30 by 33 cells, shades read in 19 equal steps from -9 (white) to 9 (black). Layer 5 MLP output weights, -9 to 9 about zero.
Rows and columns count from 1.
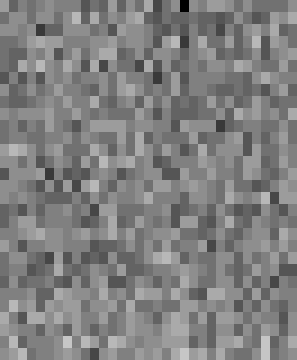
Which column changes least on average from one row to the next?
4
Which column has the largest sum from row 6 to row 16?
18
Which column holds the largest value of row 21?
24
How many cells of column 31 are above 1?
6
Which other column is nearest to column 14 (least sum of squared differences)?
10
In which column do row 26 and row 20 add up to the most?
27
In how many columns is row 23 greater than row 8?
13
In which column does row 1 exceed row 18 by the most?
21
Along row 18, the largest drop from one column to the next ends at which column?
12
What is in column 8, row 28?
2
